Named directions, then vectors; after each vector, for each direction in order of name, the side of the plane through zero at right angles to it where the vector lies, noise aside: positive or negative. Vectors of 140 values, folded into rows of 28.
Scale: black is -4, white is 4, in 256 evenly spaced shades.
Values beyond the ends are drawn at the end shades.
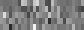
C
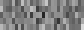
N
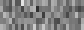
positive, positive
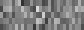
negative, negative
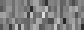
positive, negative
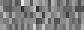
positive, positive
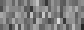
positive, negative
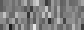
positive, negative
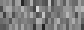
negative, negative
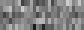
negative, negative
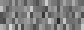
negative, positive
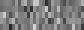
positive, negative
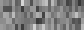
positive, positive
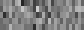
negative, negative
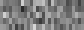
positive, positive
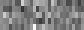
positive, positive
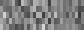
positive, positive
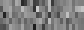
negative, negative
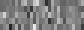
positive, negative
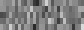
negative, positive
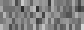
positive, positive
